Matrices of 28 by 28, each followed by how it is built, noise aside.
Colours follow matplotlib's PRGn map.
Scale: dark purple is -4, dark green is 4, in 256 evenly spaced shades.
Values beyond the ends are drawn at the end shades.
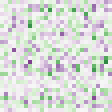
low rank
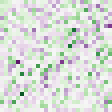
Hankel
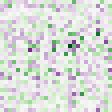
low rank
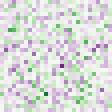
repeating columns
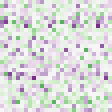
repeating columns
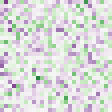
repeating rows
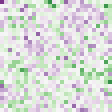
smooth
